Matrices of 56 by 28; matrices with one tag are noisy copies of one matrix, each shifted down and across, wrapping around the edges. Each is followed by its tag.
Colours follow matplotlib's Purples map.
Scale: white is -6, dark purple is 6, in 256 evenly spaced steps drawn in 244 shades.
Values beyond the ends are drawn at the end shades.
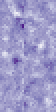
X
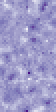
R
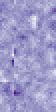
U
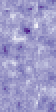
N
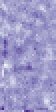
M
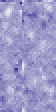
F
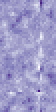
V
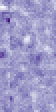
X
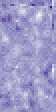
F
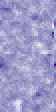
U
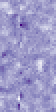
U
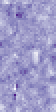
U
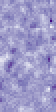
R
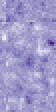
N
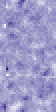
R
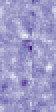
X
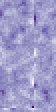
V
